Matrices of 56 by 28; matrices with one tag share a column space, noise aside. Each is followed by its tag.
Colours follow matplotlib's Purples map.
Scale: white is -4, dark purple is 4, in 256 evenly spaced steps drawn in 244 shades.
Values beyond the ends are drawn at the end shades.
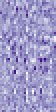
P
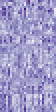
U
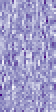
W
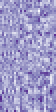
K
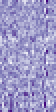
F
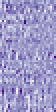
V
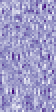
V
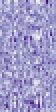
F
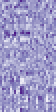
K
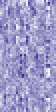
U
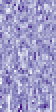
V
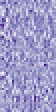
K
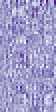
U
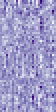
U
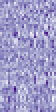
K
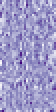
W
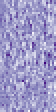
W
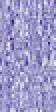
W
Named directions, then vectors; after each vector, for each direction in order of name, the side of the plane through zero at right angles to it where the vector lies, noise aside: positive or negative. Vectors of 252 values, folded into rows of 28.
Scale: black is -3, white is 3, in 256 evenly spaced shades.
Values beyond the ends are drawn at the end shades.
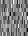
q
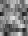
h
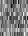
negative, negative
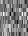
negative, positive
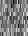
negative, negative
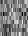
positive, negative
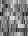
positive, positive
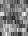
negative, positive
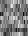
positive, positive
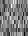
positive, positive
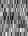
negative, positive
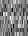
positive, positive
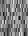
positive, positive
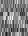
positive, negative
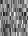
positive, negative
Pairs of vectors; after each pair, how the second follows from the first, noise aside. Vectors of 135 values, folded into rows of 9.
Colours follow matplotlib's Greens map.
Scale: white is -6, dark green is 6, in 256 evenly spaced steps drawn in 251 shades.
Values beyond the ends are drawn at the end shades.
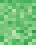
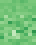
partly zeroed.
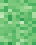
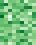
negated, scaled up.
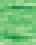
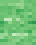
wrapped around, negated, partly zeroed.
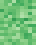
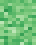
reversed.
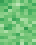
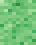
negated, partly zeroed.
